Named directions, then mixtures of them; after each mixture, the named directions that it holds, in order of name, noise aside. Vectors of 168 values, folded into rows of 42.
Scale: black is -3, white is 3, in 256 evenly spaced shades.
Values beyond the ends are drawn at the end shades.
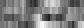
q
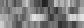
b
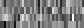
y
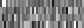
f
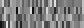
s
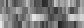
b.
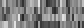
q, y.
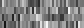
f, q, y.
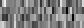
f, y.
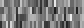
b, s.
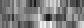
q.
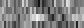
b, f, y.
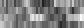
b.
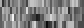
b, f, q.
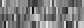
f, q, s.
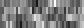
b, q, s.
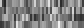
b, f, y.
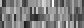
b, f.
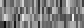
y.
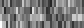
b, s.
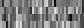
b, s.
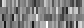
f, q.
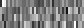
f.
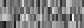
y.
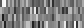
f.
